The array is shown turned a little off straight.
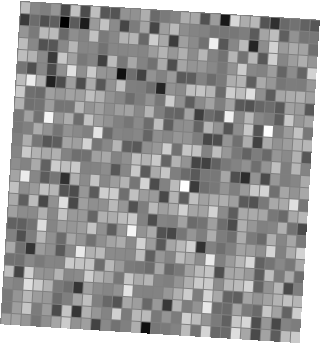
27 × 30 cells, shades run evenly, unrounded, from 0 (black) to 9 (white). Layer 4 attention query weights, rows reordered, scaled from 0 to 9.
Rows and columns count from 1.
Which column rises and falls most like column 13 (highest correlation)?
4
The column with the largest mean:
8
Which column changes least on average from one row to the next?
28
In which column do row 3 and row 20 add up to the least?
16
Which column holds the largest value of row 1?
22
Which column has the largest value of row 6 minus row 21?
6
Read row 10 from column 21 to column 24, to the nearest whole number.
5 3 5 7
